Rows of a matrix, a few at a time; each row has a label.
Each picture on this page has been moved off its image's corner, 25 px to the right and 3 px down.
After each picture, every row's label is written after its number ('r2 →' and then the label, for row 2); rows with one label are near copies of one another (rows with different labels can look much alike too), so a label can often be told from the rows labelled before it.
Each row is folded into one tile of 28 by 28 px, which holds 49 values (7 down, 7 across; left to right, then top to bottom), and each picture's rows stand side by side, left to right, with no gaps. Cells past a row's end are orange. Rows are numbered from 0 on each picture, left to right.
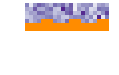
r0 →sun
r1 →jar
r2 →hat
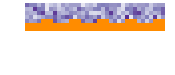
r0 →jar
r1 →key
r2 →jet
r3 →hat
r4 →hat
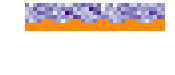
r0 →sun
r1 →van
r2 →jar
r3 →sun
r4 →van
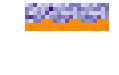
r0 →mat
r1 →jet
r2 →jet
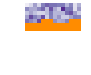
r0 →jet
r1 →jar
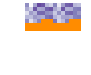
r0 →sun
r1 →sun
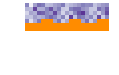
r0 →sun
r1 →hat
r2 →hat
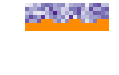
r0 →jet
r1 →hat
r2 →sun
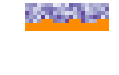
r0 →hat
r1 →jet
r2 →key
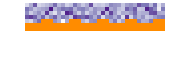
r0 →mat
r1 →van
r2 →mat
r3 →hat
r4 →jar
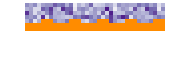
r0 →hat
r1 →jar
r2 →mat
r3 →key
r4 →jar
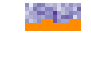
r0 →sun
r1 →key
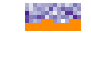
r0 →key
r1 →van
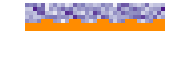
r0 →jar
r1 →van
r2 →van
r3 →sun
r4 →mat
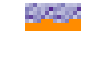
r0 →mat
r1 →mat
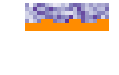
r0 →sun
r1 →jet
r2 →key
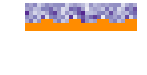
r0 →hat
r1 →hat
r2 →key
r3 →hat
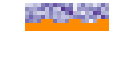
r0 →jet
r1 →jar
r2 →van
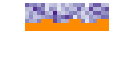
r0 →jar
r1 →key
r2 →sun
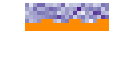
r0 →sun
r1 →mat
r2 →van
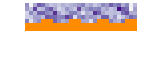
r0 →sun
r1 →key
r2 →van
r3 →jar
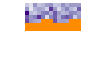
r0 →key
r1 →key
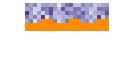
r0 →hat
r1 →sun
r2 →hat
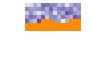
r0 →jet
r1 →van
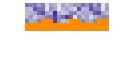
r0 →jar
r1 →key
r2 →jar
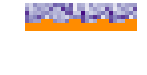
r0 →key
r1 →jar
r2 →key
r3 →key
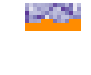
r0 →key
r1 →jar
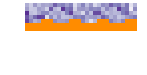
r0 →key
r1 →jar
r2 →van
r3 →jar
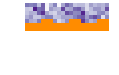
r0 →jar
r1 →sun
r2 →key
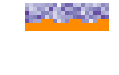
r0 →key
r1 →sun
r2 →van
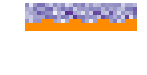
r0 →sun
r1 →van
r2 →van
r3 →hat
